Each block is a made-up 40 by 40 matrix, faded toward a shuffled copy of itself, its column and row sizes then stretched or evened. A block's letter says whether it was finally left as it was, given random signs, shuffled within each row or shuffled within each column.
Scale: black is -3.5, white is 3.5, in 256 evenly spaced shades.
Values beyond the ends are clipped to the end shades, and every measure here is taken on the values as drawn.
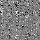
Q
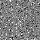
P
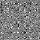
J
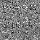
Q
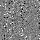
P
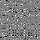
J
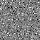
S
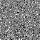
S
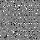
J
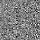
J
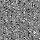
P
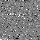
S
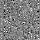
P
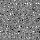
S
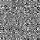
J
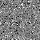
S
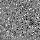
P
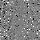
P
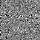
Q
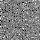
P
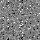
P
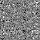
Q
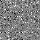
Q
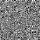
Q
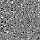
J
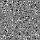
Q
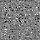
Q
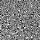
Q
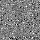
S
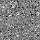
Q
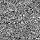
S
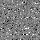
S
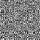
J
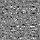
J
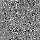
Q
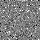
S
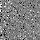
P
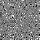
J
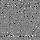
S
